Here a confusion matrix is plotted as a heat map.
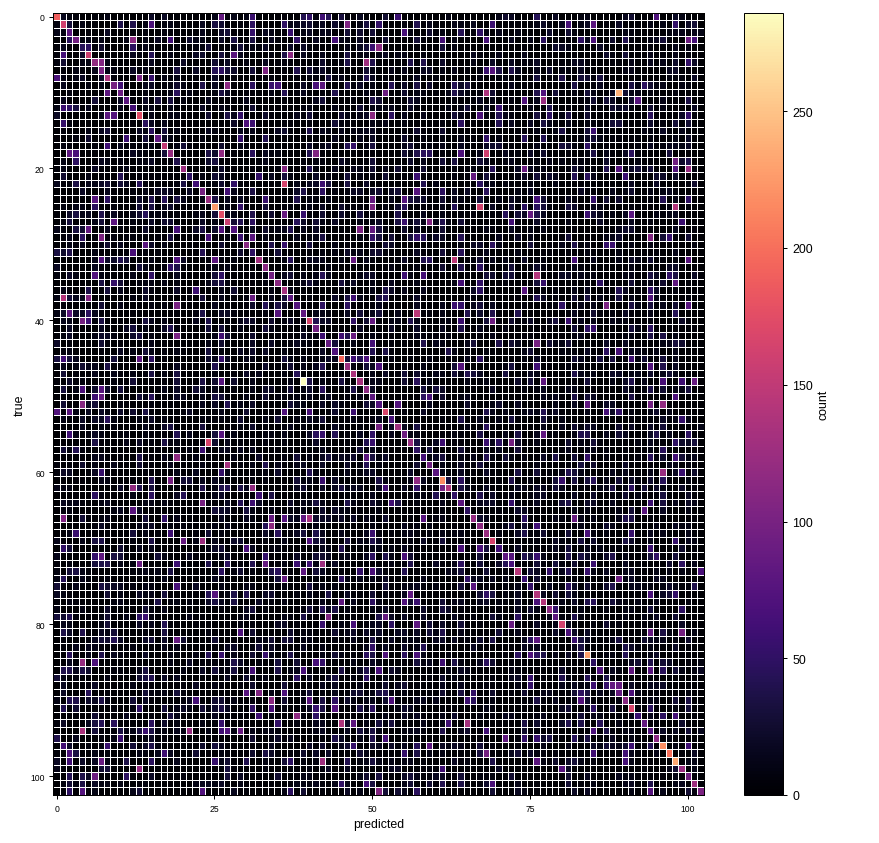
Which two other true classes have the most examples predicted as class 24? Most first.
56, 29
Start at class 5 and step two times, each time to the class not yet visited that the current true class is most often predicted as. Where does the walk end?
1
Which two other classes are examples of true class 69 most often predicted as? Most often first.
23, 20
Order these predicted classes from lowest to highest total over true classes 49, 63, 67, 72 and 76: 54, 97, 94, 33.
54, 97, 94, 33
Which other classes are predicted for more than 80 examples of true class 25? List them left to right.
50, 67, 98
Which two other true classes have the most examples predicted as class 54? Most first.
51, 0
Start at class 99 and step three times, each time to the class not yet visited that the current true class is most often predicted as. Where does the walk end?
7
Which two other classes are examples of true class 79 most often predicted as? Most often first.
43, 52
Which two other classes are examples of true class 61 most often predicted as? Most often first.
57, 18
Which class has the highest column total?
50
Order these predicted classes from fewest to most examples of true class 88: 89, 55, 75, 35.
35, 55, 75, 89
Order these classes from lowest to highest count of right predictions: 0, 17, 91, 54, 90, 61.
90, 54, 17, 91, 0, 61
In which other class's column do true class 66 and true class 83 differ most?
40
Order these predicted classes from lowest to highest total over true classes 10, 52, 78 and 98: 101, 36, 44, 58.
101, 58, 44, 36
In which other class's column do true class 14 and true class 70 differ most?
67
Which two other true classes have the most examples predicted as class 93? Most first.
65, 9
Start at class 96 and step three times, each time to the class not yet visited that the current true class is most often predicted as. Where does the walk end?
9
